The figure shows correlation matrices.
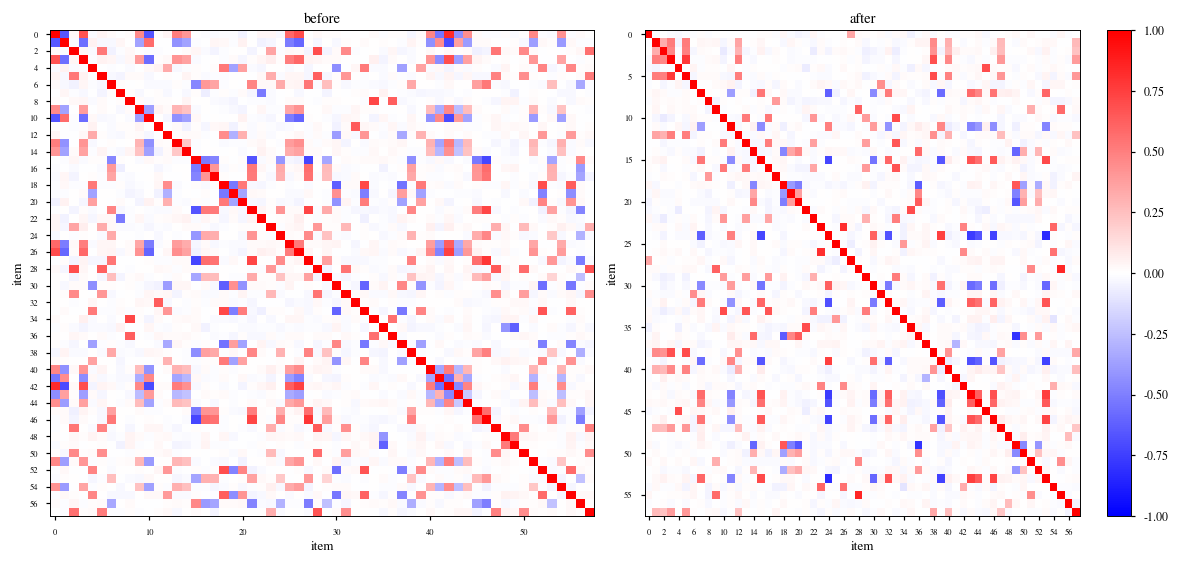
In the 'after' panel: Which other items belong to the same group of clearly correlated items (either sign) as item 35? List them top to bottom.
21
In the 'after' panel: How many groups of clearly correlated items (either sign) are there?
14
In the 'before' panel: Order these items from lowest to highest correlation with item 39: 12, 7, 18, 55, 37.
37, 7, 12, 55, 18
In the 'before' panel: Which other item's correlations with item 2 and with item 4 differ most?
28
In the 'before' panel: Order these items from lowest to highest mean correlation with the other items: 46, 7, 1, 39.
1, 7, 39, 46
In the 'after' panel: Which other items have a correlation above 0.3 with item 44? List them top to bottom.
7, 15, 32, 43, 46, 53
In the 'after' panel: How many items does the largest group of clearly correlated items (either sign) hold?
11
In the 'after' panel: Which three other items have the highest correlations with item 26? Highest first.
23, 54, 42
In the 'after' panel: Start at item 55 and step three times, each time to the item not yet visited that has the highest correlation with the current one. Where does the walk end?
51
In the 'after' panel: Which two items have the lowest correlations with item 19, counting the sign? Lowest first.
49, 18
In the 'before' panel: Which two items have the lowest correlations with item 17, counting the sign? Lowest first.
15, 56
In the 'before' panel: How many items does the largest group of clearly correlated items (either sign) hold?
16
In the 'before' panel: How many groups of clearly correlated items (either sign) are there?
8
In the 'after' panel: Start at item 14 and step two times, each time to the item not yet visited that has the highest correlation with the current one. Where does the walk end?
20
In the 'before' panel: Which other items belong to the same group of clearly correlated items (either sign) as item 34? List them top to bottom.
8, 36
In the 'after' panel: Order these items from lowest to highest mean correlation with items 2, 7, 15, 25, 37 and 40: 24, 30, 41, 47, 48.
24, 30, 41, 48, 47
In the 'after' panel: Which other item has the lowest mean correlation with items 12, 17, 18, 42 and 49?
36
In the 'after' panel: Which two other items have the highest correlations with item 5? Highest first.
3, 38
